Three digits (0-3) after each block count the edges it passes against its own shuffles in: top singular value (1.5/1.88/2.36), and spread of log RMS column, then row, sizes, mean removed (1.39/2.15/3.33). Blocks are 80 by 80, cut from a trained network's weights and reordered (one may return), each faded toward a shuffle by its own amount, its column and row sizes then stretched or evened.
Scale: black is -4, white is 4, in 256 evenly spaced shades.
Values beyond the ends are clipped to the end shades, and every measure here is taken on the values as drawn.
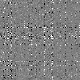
2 2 2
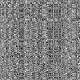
3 1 1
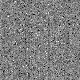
0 0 0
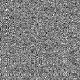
2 1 0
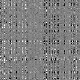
3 3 2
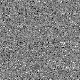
1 0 1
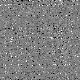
0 1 2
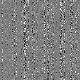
0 3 0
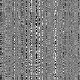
3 3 0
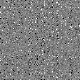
0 2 1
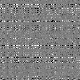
3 2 3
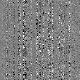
1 3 1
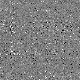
0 1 2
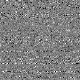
1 0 2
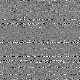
2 0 3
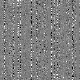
1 3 0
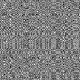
3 0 1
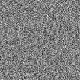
2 0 0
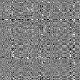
3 2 2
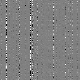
3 3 0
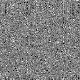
1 1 0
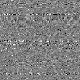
2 0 2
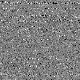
0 0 2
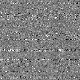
1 0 2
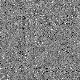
0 0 1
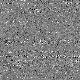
0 0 2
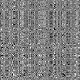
3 2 2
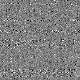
0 0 2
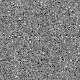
0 0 1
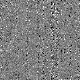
0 2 0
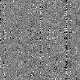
2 2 1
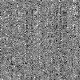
1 1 0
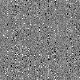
0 2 1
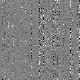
1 3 0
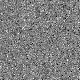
0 0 0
